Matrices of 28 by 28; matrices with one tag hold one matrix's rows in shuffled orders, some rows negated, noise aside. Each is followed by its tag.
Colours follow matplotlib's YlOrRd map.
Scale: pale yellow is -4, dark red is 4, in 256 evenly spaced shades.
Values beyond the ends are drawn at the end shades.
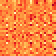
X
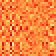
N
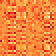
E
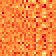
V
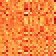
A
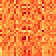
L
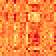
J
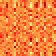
X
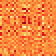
L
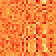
V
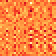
X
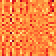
N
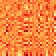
A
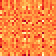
L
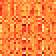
L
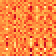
X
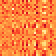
V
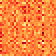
L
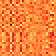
N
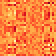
E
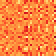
A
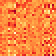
E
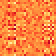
E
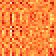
N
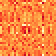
L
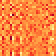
N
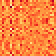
N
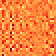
N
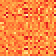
A
